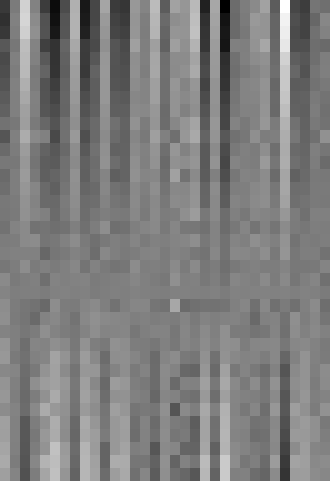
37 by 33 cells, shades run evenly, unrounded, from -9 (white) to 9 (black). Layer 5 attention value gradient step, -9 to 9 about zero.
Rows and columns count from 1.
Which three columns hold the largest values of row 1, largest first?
23, 6, 9
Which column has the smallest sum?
29
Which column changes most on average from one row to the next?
18
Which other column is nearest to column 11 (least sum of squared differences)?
22
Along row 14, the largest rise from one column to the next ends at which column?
30
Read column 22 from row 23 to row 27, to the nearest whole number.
0 1 0 0 0
